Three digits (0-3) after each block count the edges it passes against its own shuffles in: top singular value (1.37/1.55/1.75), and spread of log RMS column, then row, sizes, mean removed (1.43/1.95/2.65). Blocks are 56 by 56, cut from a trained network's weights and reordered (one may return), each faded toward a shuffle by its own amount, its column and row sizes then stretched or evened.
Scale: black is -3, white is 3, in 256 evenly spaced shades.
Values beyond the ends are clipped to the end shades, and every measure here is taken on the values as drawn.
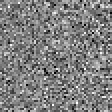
2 1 0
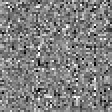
0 2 1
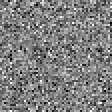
0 0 1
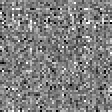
0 0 2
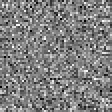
1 0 1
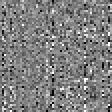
1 3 1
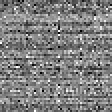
3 1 0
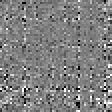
2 3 3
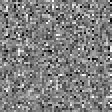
1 2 2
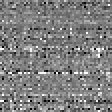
1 1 3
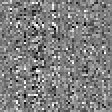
0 3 1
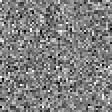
0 1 1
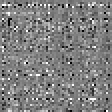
0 3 3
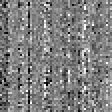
3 3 1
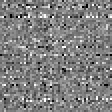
0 1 3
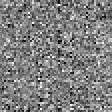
1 2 1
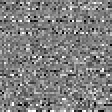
0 0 3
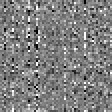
2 3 1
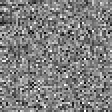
1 0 1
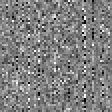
0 3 0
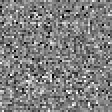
0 0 2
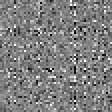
1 3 2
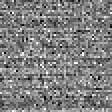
2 0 0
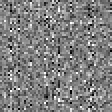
1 3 0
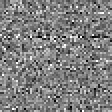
2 0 2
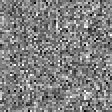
1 1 0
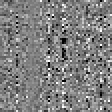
1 3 1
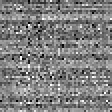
3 1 1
